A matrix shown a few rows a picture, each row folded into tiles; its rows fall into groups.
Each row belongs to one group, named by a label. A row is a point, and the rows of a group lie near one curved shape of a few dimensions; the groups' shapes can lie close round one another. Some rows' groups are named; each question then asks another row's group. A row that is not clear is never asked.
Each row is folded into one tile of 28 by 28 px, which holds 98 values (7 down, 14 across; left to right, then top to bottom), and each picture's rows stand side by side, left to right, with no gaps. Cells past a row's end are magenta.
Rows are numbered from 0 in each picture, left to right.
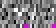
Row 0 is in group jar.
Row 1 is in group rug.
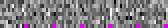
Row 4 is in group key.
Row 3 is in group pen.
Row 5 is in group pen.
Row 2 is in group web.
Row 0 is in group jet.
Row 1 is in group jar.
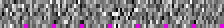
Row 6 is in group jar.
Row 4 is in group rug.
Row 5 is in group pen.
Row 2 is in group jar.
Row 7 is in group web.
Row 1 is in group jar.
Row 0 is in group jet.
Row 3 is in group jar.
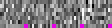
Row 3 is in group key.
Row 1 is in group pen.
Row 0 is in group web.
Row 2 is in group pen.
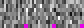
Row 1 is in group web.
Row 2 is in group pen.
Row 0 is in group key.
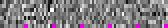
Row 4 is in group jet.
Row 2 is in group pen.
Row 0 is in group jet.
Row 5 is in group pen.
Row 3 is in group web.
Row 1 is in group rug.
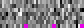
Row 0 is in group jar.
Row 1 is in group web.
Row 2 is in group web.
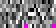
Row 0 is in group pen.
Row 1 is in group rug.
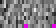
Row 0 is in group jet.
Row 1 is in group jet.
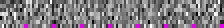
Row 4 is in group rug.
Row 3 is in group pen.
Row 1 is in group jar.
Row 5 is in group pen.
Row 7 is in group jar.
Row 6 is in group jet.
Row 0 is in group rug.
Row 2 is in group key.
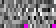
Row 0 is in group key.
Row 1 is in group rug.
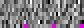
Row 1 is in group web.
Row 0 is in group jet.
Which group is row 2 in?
jar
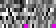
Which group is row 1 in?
rug
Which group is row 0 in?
rug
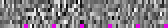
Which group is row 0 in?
web
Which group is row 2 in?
jar
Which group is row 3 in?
jet
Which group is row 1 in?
rug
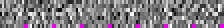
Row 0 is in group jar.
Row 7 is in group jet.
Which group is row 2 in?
rug
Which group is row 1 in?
rug
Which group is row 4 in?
jar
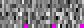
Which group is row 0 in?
jar
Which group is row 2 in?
rug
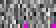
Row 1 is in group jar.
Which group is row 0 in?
pen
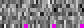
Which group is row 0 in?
pen
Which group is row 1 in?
web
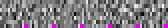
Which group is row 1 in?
rug
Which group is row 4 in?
jet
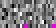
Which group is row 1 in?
pen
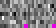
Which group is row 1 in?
web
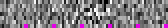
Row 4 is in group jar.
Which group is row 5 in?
web
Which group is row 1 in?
pen
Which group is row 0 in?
pen
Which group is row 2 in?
pen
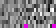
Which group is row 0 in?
jet
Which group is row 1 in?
rug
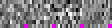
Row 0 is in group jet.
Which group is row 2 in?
rug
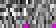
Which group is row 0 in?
rug
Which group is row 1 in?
jet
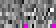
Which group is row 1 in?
rug
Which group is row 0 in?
jet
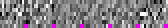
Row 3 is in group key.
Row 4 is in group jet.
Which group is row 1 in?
jar
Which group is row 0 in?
jar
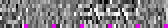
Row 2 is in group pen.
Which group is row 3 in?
rug
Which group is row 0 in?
pen
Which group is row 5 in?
pen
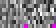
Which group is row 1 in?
rug
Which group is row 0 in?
web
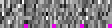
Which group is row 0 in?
jar
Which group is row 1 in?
key
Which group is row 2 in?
web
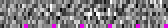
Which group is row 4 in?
jar
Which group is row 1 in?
jet
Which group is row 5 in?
web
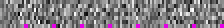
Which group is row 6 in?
rug
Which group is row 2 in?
pen
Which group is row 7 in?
web
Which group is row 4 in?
web
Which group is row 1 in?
web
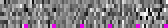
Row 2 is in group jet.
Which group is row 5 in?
rug
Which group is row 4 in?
pen
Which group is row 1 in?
web
